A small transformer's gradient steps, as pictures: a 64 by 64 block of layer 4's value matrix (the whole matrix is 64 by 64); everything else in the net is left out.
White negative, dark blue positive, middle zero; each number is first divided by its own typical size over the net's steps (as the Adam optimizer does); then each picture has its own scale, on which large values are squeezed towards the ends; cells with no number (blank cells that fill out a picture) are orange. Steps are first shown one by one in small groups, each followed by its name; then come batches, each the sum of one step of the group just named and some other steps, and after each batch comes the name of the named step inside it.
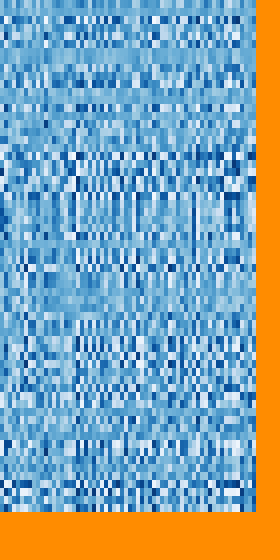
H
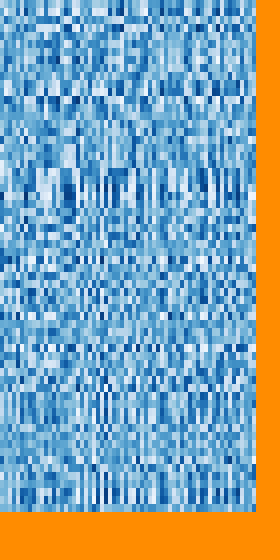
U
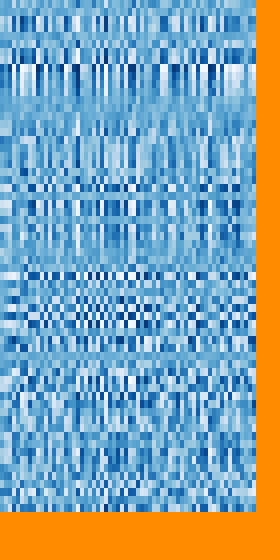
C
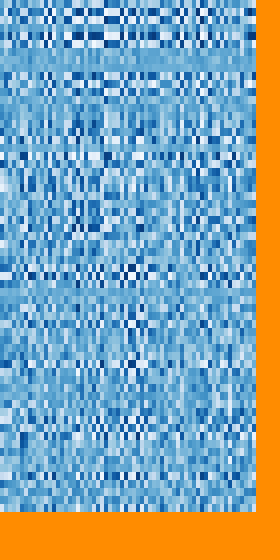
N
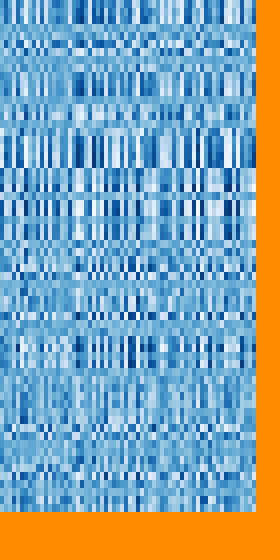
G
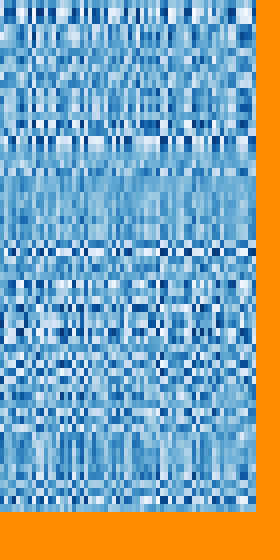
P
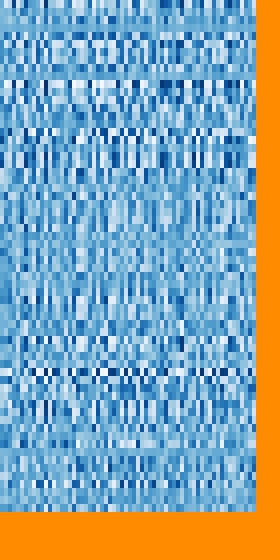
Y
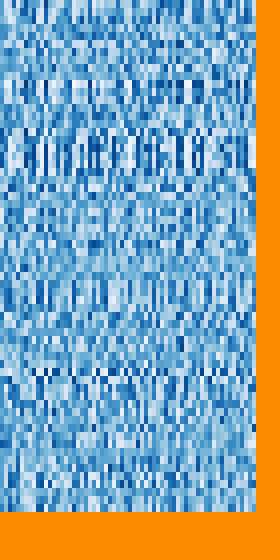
Y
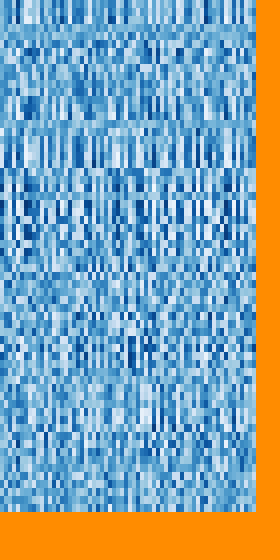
G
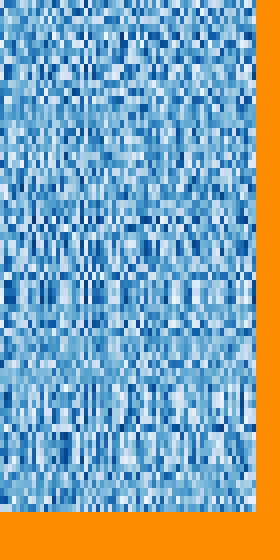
N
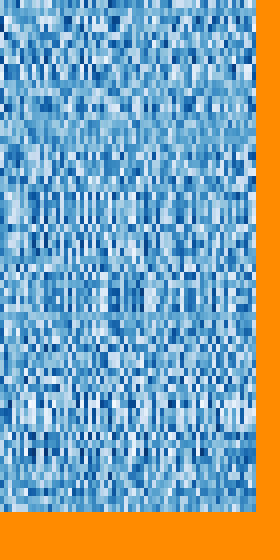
H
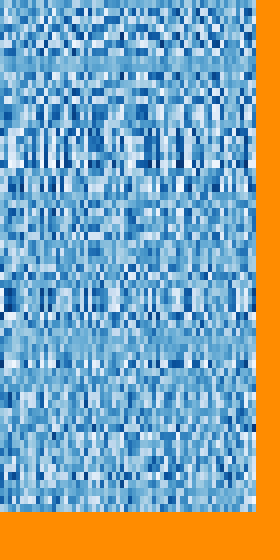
N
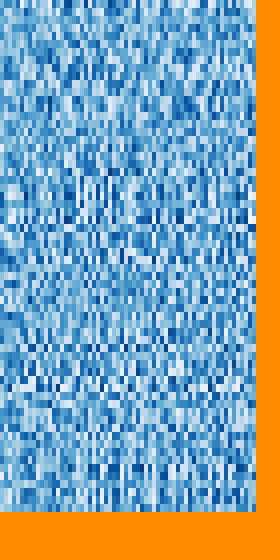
U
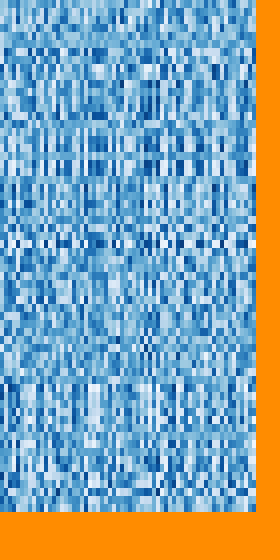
P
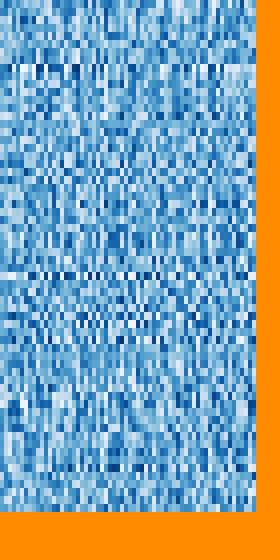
C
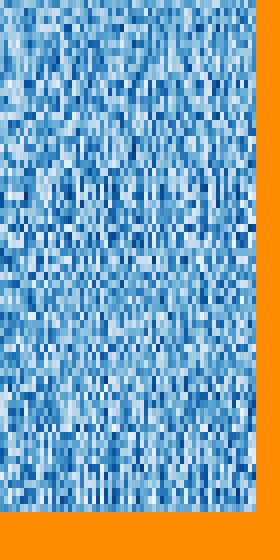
U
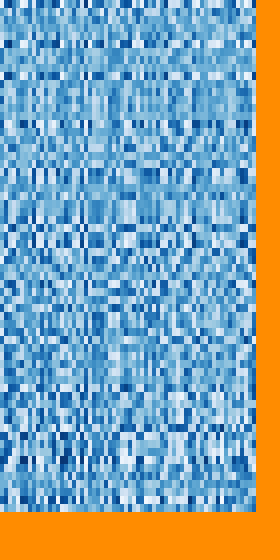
P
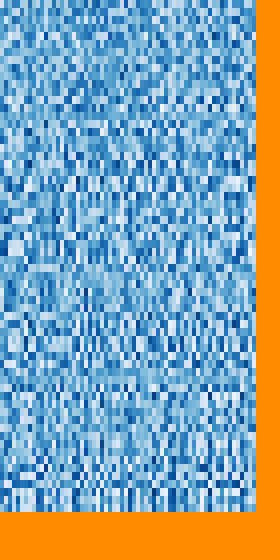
H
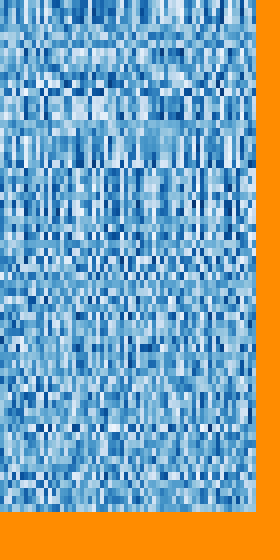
G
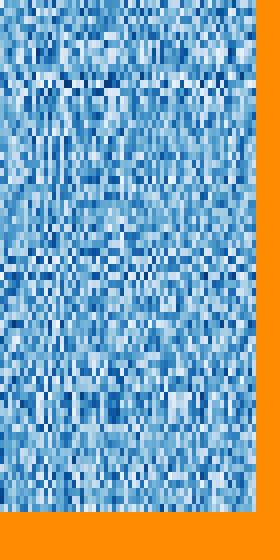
N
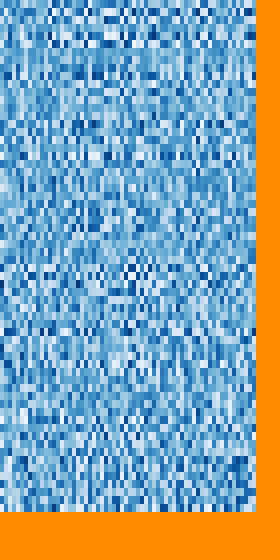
N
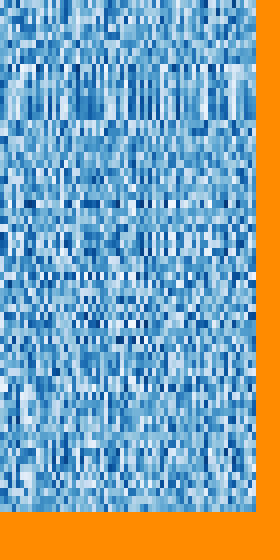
C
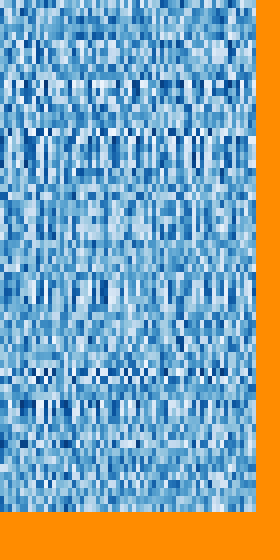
Y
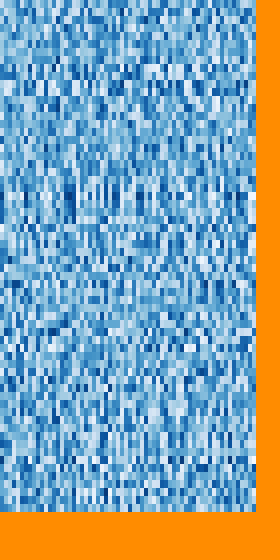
U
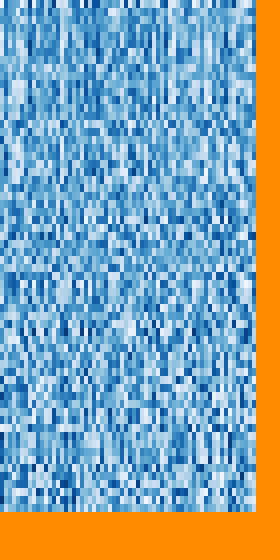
P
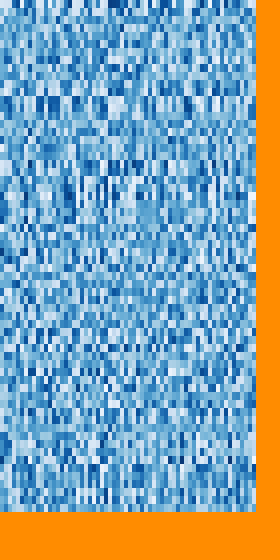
U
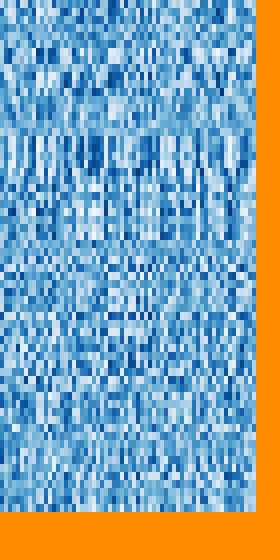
G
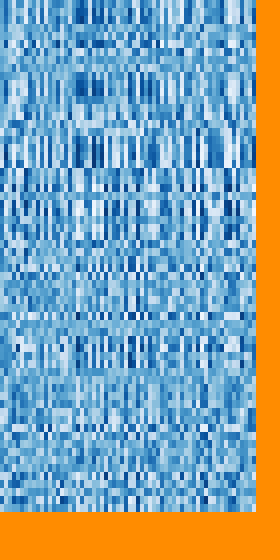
G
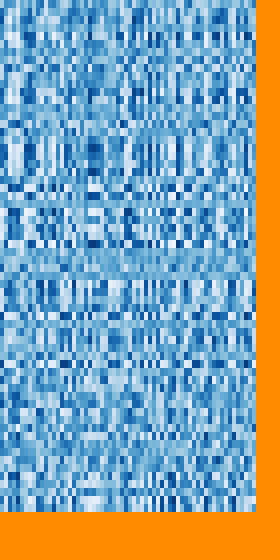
P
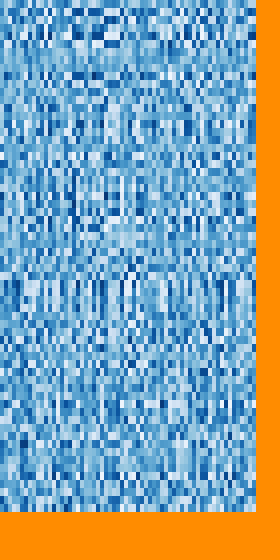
N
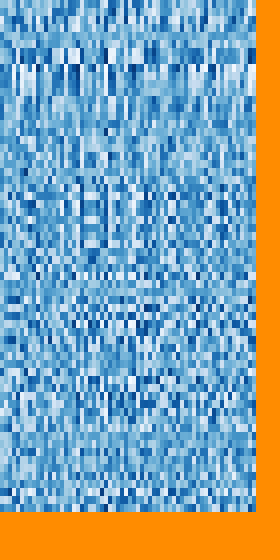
C
